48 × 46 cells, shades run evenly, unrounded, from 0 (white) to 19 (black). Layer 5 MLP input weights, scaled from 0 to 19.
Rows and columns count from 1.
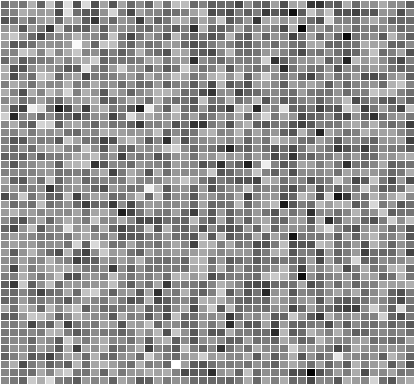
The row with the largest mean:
2
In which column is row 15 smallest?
15
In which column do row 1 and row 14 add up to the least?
4
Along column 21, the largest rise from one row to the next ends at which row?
47
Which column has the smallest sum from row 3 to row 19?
20
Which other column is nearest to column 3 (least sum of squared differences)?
37
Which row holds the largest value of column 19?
18
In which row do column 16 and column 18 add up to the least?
25
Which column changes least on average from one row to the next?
1
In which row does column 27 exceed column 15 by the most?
23
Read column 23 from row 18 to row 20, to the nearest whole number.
9 9 7
